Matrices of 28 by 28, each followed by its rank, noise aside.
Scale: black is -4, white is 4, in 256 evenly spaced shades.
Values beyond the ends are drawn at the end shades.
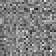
seven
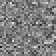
eight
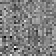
seven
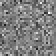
eight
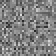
five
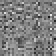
five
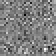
five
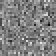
eight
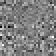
four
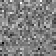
eight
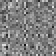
five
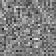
six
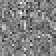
six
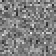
eight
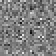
seven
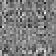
four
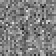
eight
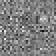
five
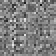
six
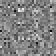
five
